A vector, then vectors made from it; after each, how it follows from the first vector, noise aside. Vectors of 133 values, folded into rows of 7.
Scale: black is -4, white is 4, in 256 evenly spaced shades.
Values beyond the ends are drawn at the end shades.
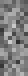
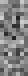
wrapped around.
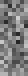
reversed, negated.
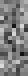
negated.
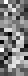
reversed, scaled up.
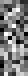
scaled up.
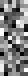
negated, scaled up.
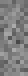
shrunk.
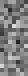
sign-scrambled.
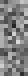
negated.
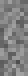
shrunk.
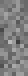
shrunk.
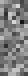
wrapped around.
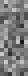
wrapped around.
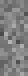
shrunk.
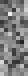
reversed, negated.
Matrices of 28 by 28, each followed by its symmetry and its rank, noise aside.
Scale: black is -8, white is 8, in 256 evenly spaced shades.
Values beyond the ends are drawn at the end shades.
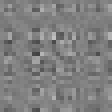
antisymmetric, rank two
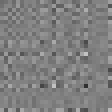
symmetric, rank three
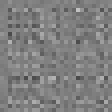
no symmetry, rank two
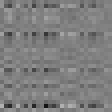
no symmetry, rank one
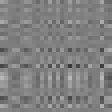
no symmetry, rank one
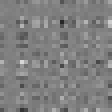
antisymmetric, rank two
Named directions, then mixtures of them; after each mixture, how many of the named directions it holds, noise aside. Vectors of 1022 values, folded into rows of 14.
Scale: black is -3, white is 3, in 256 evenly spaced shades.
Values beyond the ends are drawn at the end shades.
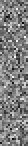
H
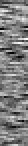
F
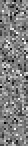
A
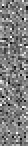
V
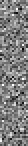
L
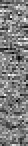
three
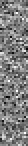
four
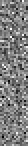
two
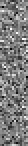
three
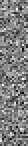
one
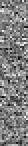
four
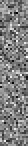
three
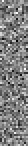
four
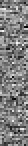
two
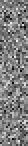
one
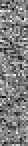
two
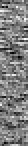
two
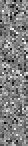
one
